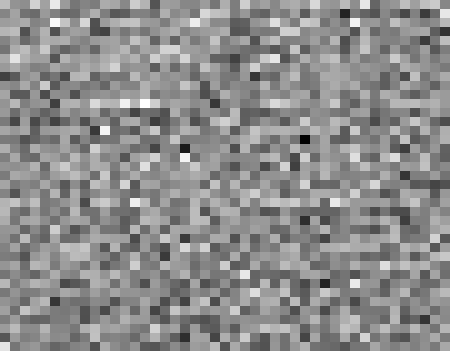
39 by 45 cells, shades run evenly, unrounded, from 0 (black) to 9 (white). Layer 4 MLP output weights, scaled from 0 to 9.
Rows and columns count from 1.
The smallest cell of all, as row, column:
16, 31
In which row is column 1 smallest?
9
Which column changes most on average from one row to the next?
14
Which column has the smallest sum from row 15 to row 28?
41
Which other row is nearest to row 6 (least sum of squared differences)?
10
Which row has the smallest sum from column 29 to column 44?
2
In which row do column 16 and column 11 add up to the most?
15
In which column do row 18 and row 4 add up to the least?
45
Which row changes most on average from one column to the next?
38
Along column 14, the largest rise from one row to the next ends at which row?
23
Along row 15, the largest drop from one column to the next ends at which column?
12
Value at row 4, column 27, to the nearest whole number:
4
